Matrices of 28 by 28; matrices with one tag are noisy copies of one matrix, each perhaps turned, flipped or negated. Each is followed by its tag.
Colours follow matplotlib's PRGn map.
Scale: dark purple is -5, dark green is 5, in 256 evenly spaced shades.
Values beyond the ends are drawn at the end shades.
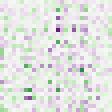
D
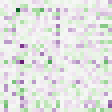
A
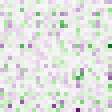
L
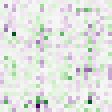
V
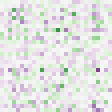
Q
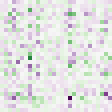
Q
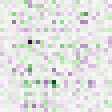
D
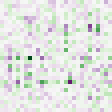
D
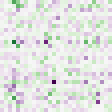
Q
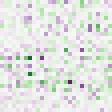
D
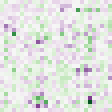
V
